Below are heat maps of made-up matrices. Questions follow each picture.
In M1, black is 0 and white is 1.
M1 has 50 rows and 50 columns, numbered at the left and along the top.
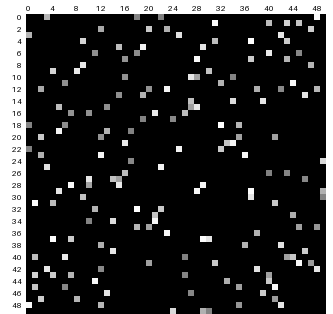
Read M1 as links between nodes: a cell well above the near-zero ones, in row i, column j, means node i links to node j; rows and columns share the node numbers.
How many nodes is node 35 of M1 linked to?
4
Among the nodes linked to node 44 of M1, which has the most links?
node 40
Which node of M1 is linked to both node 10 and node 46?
node 27
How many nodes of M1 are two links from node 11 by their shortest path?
5
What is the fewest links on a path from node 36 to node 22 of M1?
5
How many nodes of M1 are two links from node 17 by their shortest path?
3
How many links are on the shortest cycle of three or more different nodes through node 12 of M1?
3
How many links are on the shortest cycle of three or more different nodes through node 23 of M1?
3
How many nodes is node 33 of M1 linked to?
2
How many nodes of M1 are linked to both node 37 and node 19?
0
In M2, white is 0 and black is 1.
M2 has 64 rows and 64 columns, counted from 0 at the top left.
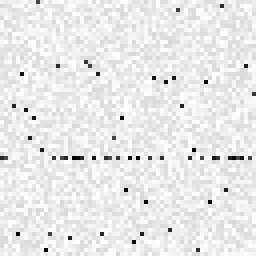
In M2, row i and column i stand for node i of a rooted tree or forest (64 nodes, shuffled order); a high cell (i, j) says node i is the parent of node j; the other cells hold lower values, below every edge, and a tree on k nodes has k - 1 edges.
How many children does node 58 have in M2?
4
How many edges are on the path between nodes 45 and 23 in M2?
3
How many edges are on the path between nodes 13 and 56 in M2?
3
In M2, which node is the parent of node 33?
60
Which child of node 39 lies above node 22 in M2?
16
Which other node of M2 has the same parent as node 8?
30
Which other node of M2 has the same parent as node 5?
24
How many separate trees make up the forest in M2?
3
